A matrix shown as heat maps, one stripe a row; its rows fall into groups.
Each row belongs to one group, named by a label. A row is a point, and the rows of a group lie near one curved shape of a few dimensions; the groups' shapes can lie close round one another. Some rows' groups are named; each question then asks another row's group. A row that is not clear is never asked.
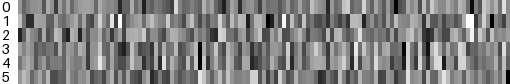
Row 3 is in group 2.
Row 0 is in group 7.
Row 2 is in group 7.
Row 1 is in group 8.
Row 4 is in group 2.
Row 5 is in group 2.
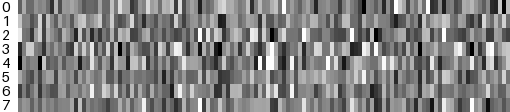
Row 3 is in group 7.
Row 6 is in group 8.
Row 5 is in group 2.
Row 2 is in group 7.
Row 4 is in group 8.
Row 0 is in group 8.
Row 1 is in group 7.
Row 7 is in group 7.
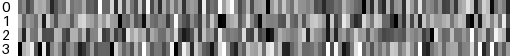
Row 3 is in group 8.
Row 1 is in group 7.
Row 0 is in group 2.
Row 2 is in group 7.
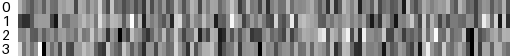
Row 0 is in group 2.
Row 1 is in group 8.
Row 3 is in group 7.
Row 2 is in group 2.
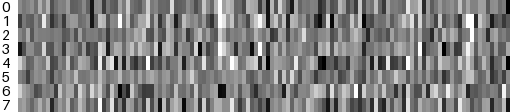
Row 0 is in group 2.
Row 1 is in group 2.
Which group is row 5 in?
8
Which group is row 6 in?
2
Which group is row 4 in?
2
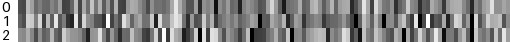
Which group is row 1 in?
7
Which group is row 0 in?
7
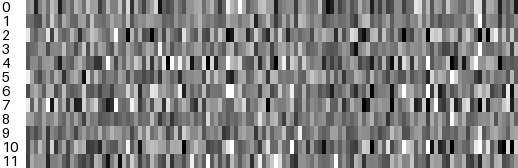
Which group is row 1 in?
8
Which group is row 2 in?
7
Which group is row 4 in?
2
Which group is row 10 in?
8
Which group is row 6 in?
8
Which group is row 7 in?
7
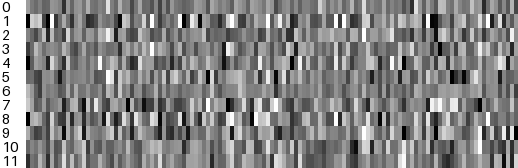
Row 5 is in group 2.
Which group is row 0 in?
2
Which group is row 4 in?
8
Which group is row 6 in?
2
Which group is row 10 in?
8
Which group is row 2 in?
2
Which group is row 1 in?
8
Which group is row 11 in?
8
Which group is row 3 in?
7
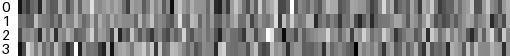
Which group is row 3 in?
7
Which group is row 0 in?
8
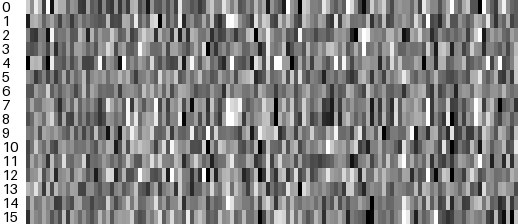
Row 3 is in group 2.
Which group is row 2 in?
8
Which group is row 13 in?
2
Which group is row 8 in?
2
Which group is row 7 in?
2
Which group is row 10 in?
2
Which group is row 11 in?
8
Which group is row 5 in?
8
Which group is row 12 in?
2
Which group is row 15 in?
8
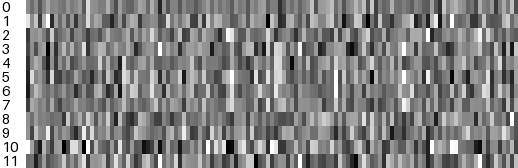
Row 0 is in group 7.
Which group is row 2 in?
8
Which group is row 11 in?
8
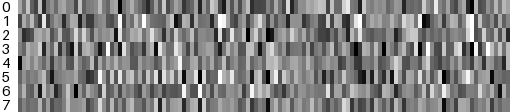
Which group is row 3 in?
7
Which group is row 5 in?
2
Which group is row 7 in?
2
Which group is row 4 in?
8
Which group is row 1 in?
8
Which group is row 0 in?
2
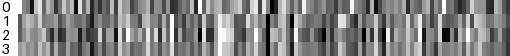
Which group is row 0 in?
7
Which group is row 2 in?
2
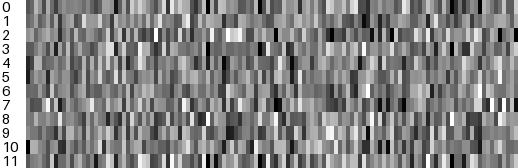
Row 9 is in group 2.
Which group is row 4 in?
7
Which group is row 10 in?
8
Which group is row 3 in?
2
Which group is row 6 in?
8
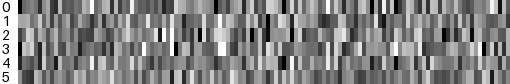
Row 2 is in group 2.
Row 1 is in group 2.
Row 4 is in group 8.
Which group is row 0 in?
8
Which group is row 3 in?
8
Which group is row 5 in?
8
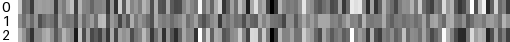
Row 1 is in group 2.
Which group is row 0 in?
7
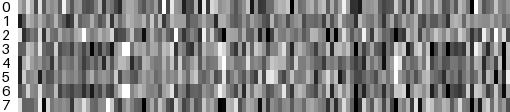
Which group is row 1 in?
7
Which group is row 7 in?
7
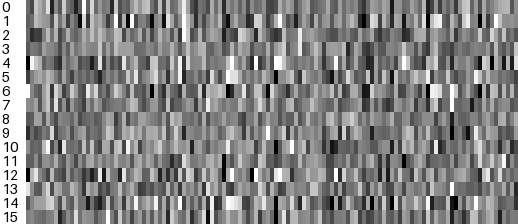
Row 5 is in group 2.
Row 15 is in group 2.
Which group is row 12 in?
8
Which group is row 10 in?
8
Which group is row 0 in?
7
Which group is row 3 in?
8
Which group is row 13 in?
7
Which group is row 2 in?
8
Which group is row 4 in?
8
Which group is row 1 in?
7
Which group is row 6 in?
7
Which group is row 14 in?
2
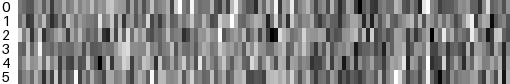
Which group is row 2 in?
7
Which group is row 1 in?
2
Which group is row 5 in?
8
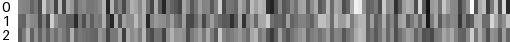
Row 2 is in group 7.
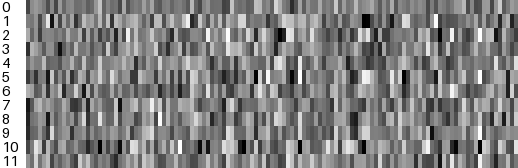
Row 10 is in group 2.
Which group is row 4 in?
8
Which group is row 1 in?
8
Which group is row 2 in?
7
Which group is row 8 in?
8
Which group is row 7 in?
7
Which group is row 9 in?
8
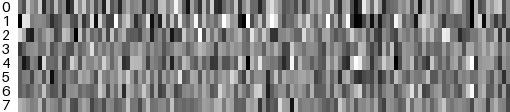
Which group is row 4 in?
8
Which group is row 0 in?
7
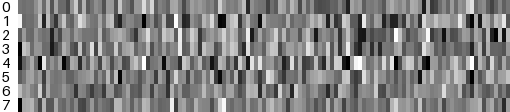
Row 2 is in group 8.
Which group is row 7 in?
8
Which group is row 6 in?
2
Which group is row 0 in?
8
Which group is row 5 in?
7
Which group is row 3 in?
8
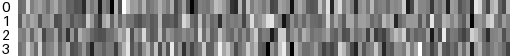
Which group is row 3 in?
2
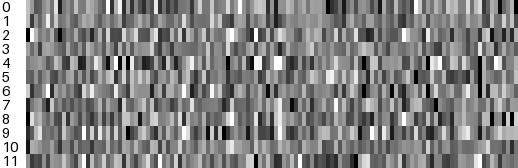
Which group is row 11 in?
8
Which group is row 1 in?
7
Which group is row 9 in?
7
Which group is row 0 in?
2
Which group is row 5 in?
2
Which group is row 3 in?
7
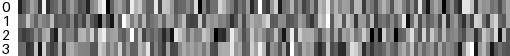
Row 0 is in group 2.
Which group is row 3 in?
2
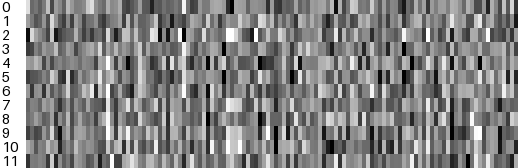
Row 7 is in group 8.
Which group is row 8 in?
2
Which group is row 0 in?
7
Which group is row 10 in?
2
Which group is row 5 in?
8
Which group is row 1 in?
2
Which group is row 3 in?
8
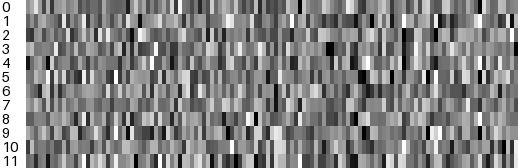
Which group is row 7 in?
2
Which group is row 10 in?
8
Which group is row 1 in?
8
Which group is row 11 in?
8
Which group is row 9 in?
7
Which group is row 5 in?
7
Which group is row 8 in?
8
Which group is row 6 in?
8
